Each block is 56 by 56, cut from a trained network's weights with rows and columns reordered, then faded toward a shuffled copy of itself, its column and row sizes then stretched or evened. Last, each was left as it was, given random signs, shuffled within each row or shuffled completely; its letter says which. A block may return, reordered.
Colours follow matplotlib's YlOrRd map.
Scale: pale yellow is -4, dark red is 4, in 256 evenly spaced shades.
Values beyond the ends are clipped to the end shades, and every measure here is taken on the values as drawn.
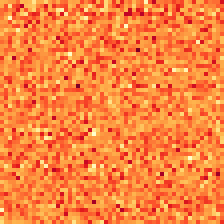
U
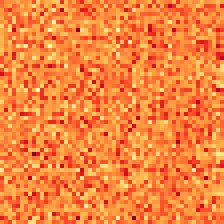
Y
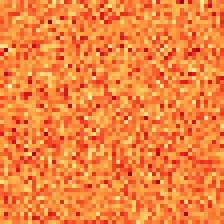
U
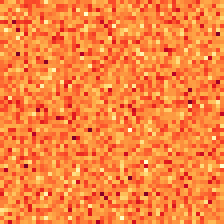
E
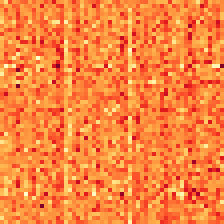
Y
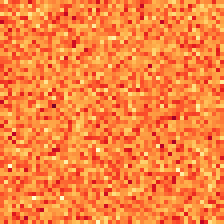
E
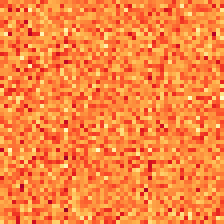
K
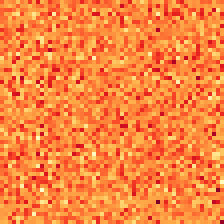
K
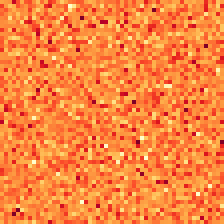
E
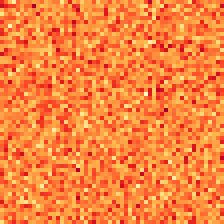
E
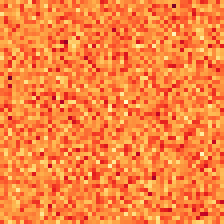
E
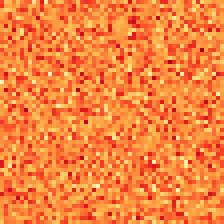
U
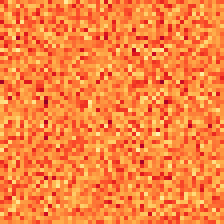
Y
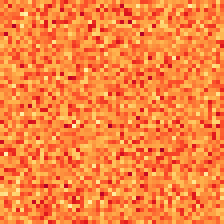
U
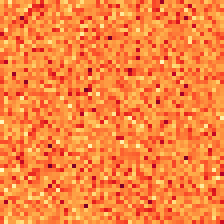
E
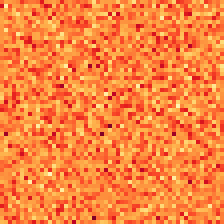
U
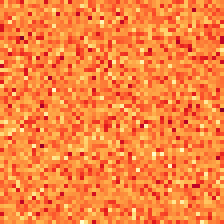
E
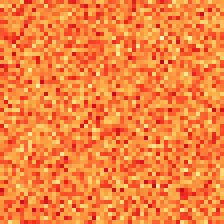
E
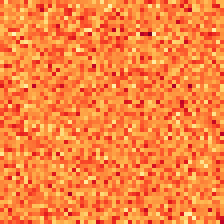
U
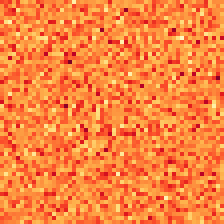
U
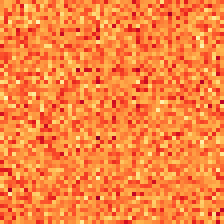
K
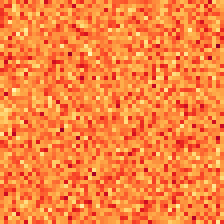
E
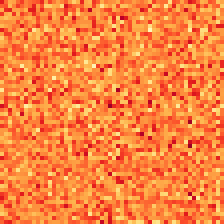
K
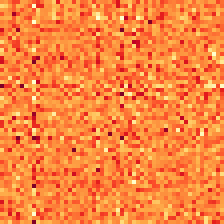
Y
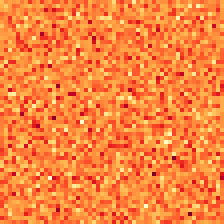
E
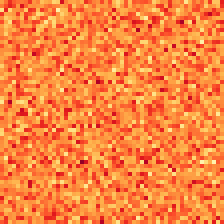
U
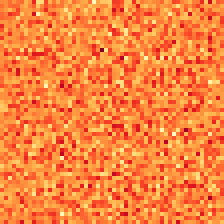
Y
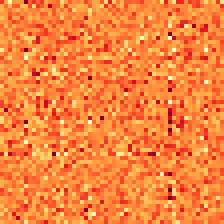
K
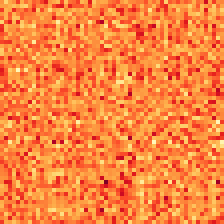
Y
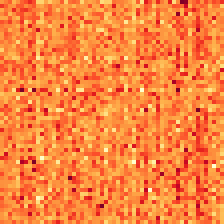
Y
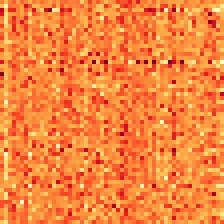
Y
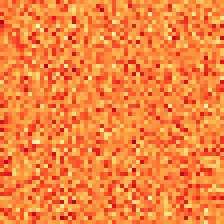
Y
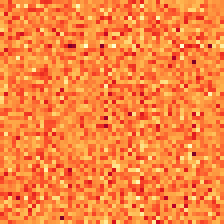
K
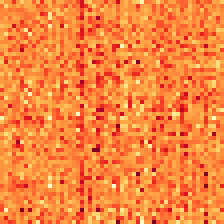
Y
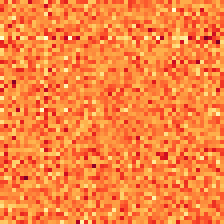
K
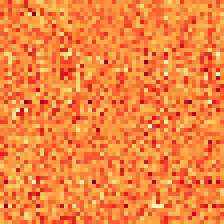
K
